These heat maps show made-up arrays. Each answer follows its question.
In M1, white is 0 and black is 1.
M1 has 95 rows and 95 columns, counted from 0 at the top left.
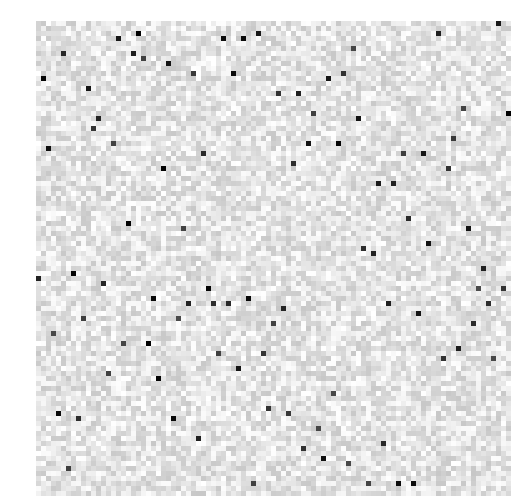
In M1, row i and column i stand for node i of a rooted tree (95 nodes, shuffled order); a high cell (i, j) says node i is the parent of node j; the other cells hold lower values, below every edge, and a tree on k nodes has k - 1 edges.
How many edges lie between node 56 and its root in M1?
7
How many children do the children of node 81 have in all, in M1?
5
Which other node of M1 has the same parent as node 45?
36
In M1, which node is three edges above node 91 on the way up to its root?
77
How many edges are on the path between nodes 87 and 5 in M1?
5
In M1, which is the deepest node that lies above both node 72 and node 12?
92
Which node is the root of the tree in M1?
79
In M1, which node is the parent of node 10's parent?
52
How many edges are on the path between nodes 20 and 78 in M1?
3
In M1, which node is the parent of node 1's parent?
21
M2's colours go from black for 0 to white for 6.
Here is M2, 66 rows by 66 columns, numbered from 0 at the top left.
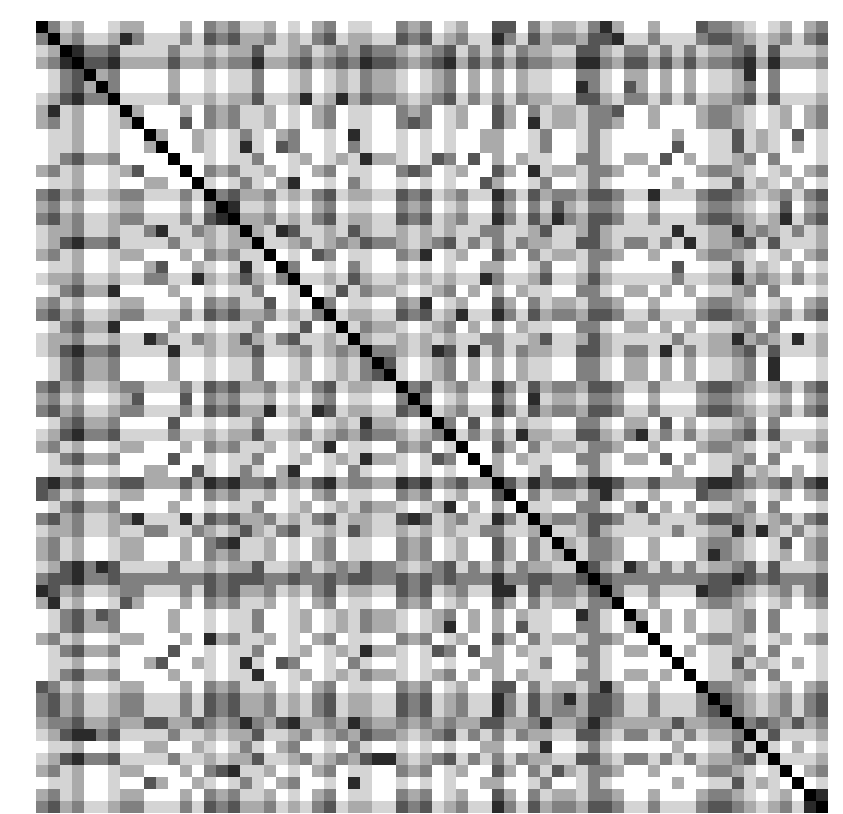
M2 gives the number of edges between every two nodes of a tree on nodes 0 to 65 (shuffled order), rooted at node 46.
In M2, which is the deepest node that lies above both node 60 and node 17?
58
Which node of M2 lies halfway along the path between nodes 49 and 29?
3
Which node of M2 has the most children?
38
